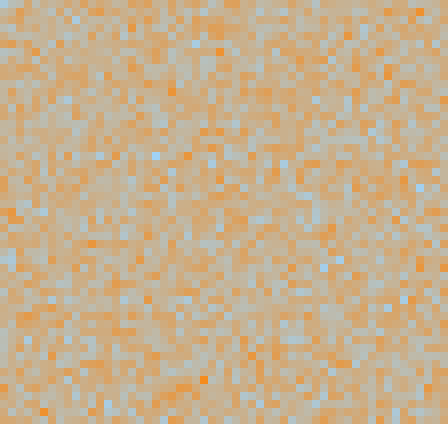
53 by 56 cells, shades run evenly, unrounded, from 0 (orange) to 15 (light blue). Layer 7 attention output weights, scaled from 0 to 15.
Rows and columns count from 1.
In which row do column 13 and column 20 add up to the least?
51
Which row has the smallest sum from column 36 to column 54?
21
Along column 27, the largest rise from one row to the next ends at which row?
20
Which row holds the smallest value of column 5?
7
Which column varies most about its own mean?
53
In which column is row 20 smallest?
24
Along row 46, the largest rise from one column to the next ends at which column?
45
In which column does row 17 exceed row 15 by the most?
10
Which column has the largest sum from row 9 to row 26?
44
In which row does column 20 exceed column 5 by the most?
14
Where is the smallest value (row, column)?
48, 26
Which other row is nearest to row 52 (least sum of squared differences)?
29
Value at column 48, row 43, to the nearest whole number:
4
